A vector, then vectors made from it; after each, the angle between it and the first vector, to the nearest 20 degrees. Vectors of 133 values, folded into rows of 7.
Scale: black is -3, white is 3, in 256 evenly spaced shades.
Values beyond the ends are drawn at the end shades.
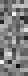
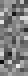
160 degrees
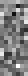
140 degrees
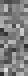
100 degrees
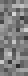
20 degrees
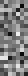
100 degrees
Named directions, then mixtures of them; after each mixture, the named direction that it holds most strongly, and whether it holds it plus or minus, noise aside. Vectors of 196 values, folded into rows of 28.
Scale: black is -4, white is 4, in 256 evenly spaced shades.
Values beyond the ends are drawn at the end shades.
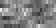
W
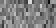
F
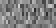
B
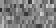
F, minus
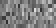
B, minus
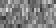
B, minus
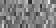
F, minus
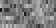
W, minus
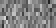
F, plus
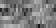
W, minus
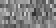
B, plus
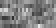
W, plus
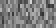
B, minus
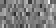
F, minus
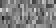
B, minus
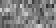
W, plus
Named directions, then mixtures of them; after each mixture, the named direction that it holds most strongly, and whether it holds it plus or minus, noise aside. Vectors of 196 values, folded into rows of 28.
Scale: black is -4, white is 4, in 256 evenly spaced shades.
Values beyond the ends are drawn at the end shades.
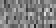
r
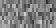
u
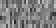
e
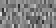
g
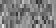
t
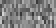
t, plus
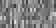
e, minus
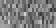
u, plus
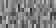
e, plus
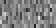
r, plus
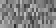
u, plus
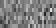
r, minus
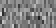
g, plus
